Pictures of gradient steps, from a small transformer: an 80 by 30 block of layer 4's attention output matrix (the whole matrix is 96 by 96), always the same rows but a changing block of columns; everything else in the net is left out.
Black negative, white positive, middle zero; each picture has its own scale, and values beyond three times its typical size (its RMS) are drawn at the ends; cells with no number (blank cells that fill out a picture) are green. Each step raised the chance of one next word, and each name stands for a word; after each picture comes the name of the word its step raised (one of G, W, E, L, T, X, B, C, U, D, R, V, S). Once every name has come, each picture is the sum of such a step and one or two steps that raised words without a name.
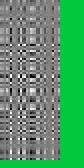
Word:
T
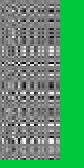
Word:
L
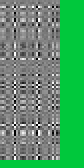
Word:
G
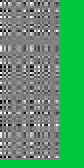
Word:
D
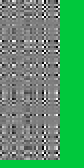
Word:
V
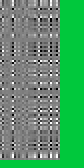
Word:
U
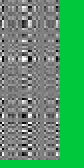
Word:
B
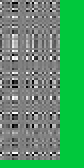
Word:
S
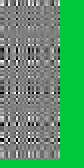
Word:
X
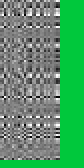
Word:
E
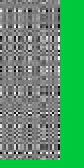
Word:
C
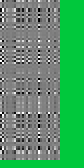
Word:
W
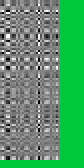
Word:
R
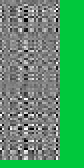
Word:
W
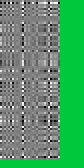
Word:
D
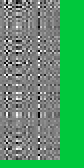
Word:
V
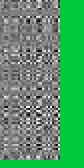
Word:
U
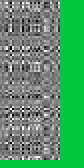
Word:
D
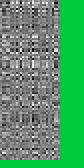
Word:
S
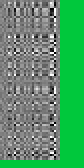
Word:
U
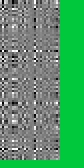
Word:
W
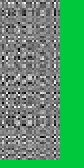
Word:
E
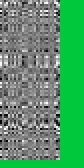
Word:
E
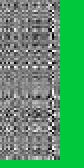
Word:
R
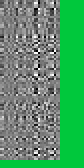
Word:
T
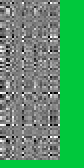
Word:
L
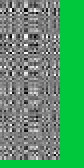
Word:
R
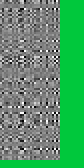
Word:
W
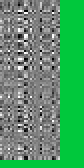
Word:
R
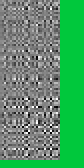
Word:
B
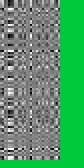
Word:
R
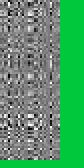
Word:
E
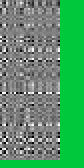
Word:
X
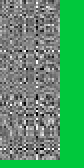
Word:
S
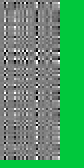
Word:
T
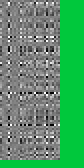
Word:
L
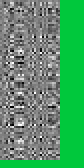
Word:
L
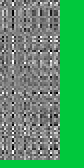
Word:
C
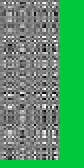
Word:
G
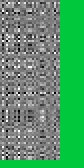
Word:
R
